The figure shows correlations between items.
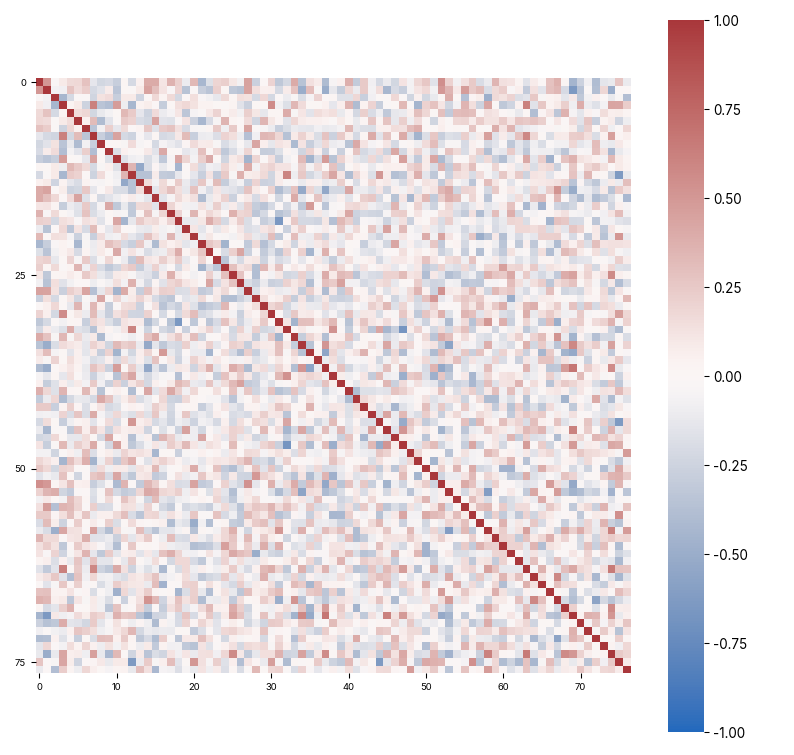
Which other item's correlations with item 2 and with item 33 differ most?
3
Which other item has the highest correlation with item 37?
69
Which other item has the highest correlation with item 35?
16
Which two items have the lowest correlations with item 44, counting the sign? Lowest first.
75, 47
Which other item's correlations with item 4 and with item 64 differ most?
67
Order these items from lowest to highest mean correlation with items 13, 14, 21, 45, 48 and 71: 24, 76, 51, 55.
24, 55, 51, 76
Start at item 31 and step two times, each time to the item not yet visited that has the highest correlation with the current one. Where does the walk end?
74
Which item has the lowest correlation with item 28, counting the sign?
61
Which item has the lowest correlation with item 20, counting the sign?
57
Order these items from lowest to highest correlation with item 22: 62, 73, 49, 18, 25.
73, 62, 49, 25, 18
